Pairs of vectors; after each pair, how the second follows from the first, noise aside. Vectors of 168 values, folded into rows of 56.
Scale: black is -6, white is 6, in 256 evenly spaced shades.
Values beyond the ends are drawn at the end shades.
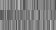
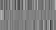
negated, partly zeroed.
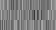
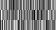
scaled up.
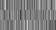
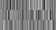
wrapped around, negated.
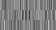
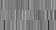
negated, partly zeroed.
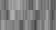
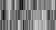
reversed, scaled up.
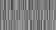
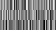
reversed, scaled up.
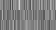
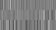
negated, partly zeroed.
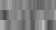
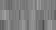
negated, shrunk.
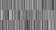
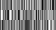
scaled up.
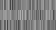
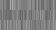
negated, shrunk.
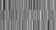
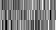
wrapped around, scaled up.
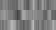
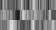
scaled up.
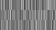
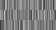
wrapped around, negated.
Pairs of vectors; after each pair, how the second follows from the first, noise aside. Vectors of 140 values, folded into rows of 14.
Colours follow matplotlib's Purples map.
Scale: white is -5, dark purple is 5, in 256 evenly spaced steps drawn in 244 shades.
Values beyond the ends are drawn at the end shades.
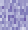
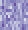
sign-scrambled.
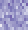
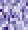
wrapped around, negated, scaled up.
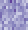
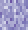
sign-scrambled.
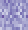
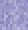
reversed, negated, shrunk.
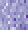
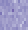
reversed, shrunk.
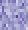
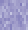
reversed, negated, shrunk.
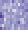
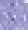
wrapped around, partly zeroed.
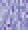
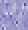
wrapped around, partly zeroed.
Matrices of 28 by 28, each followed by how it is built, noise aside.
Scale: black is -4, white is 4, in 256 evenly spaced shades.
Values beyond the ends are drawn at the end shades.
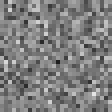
blocks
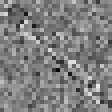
banded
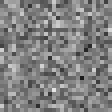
blocks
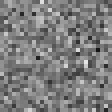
noise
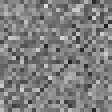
Hankel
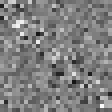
banded
